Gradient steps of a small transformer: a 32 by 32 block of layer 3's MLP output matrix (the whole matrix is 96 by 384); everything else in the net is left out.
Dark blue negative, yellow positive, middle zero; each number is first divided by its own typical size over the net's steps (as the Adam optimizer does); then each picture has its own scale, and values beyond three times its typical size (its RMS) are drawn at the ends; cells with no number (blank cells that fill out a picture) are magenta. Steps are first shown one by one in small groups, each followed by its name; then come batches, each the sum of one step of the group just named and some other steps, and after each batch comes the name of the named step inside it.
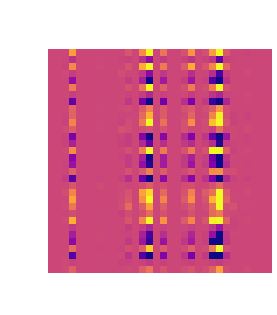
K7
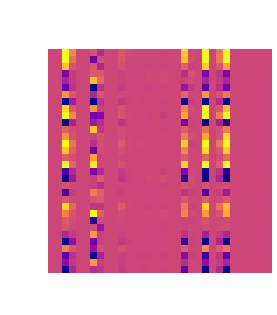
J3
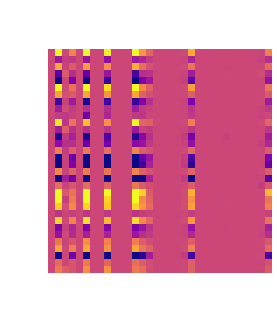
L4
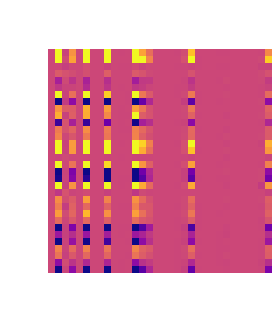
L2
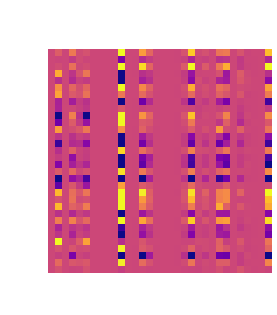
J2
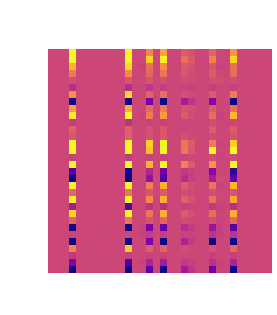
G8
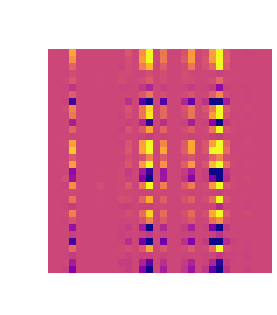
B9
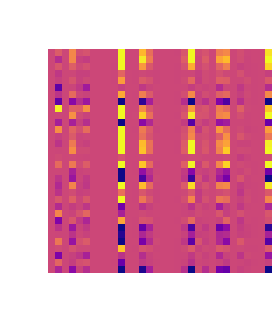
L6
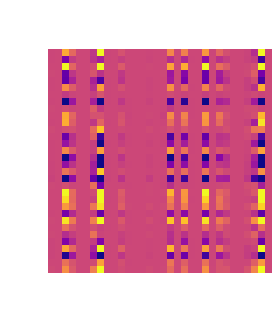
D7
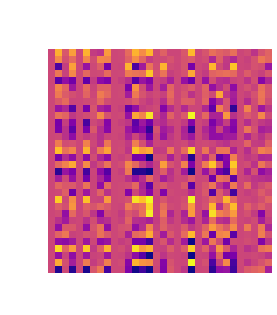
L2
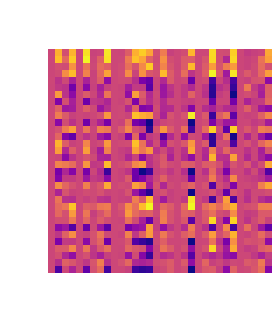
L2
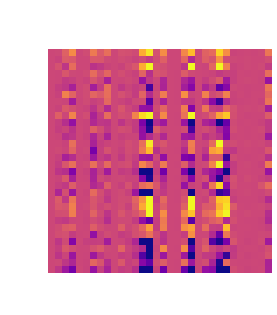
B9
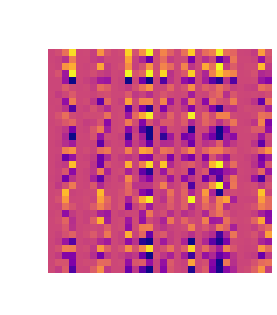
D7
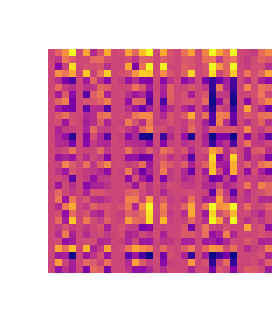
K7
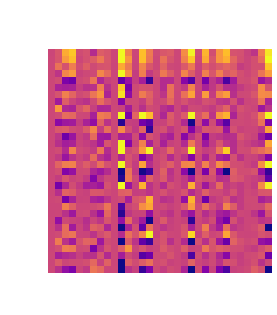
L6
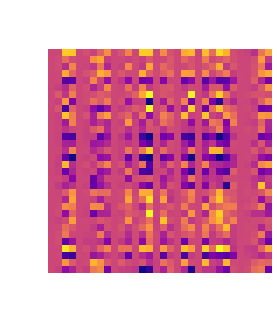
K7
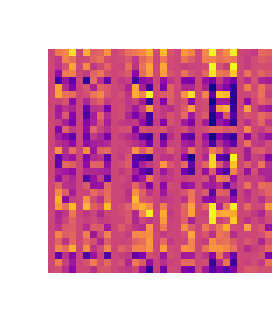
L4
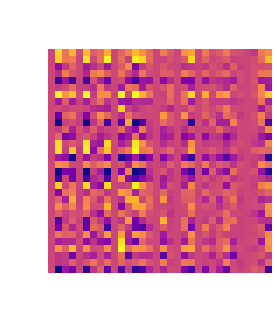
L2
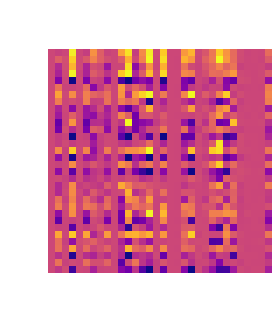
B9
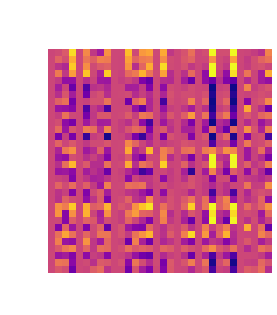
G8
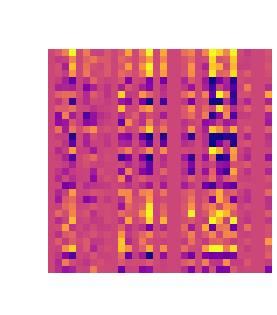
K7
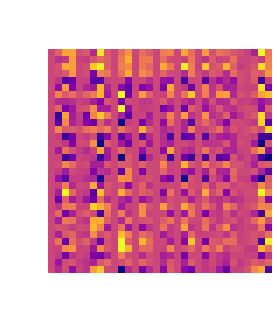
D7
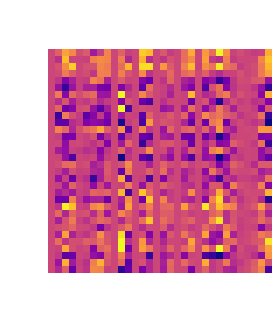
K7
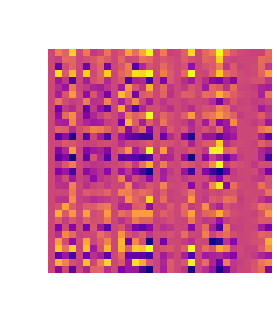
B9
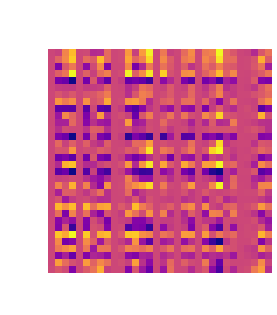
B9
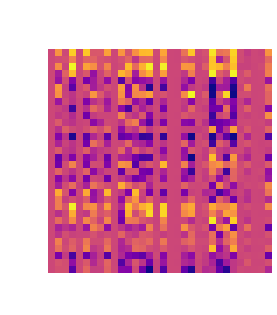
L4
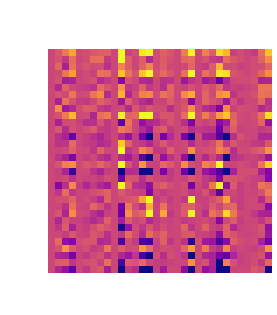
L6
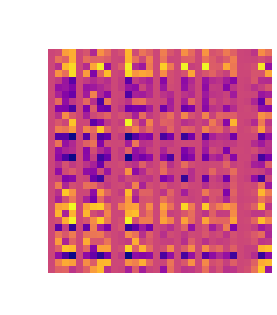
D7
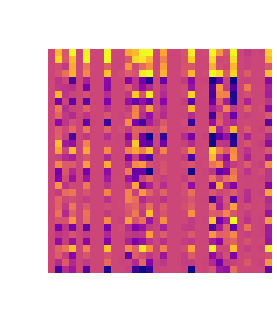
L2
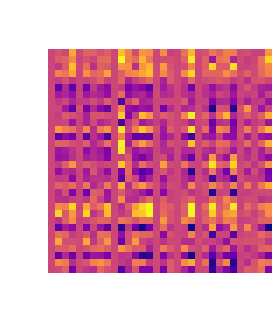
L6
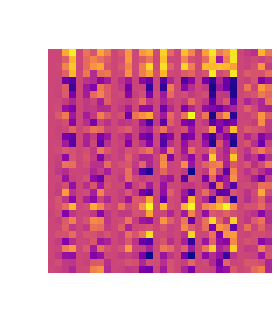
D7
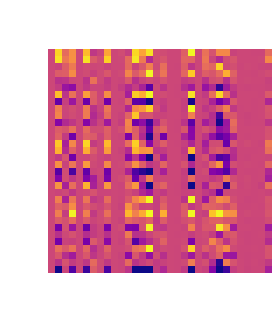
L2
